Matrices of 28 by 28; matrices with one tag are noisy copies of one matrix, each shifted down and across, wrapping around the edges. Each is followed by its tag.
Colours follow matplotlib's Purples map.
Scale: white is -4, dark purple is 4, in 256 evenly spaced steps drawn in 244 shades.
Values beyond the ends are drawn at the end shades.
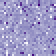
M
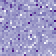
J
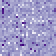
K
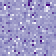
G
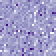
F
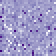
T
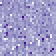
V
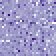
F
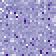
T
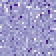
V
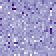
K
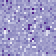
G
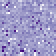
G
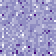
M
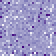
F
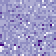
G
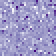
V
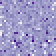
M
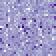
M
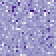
G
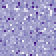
V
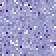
T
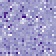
G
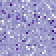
J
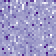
V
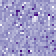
G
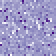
V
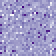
F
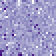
G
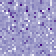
M
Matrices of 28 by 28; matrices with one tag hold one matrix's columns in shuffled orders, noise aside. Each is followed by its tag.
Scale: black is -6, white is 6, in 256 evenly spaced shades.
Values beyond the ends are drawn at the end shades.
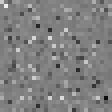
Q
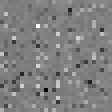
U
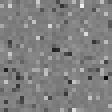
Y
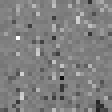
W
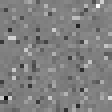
Q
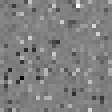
Y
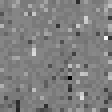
W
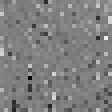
W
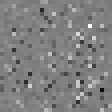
U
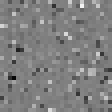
Y
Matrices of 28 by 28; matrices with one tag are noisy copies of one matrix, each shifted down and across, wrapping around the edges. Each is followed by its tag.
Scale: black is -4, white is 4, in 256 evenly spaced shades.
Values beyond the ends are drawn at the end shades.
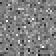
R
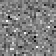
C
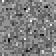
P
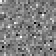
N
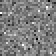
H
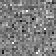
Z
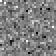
P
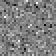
Z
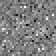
N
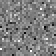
R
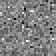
C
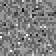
R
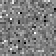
Z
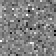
C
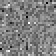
C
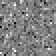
N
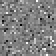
R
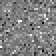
R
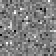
N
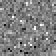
N
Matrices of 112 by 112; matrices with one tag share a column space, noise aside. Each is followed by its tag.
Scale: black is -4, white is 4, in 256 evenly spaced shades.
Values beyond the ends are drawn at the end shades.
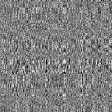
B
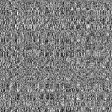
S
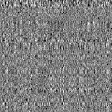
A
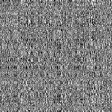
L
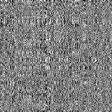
L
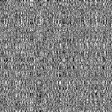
L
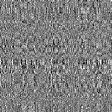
B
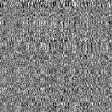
A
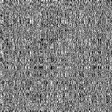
L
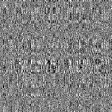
B
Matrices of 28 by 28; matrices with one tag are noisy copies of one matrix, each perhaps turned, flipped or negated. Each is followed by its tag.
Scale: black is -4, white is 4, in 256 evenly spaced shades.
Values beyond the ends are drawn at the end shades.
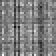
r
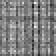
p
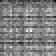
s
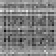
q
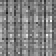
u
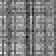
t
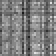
t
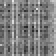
s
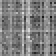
t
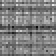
t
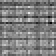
p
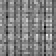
u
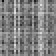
r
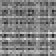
p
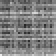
s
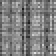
t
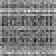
q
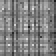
s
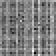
p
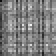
s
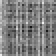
s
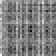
s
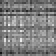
q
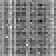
q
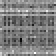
q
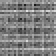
u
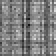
t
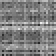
t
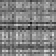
t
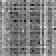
q
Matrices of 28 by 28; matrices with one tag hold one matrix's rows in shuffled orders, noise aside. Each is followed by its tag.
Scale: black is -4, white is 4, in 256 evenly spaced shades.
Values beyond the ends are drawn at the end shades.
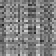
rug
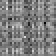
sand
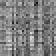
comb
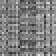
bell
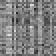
comb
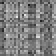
rug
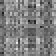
rug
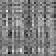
sand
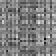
bell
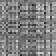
bell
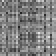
bell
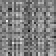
sand
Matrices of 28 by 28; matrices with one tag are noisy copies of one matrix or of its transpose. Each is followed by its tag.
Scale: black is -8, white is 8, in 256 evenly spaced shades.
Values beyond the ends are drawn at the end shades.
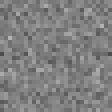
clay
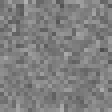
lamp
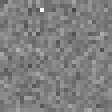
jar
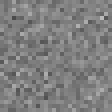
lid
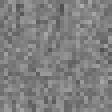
lamp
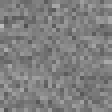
lamp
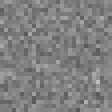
clay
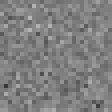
lid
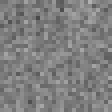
lamp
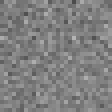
jar
